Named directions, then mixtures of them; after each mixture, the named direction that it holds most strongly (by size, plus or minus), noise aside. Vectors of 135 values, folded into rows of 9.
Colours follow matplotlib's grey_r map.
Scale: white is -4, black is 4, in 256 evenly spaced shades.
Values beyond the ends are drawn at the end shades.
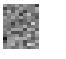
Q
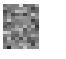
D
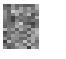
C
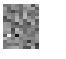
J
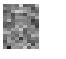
D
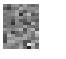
Q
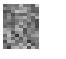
D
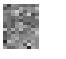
C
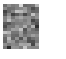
D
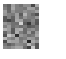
J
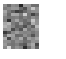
D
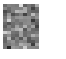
D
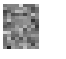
D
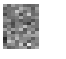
Q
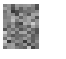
C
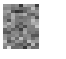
D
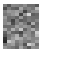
Q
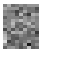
Q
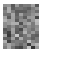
J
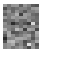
Q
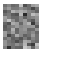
J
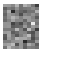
Q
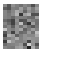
C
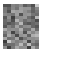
C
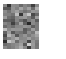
C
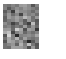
J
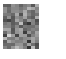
J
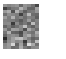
Q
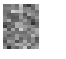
C
